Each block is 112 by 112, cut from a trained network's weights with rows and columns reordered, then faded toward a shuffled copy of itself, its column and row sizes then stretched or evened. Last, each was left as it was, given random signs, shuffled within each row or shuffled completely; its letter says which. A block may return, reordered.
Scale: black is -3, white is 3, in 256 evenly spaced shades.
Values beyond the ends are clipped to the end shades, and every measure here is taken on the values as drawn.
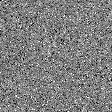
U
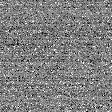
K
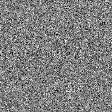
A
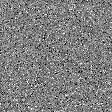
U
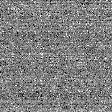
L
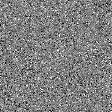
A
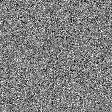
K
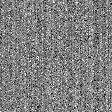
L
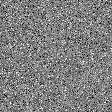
U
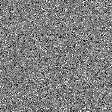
A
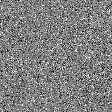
A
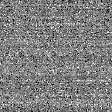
L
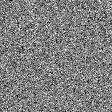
U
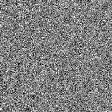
L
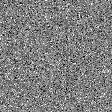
U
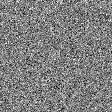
K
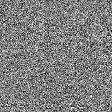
L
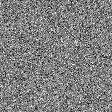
U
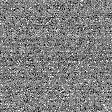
K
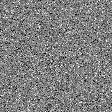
U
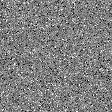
U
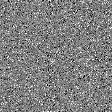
A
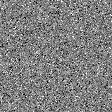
U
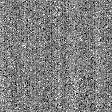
L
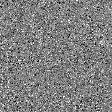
A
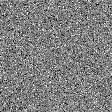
U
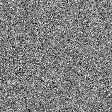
K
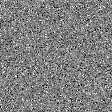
K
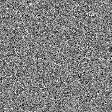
A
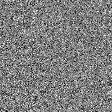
A
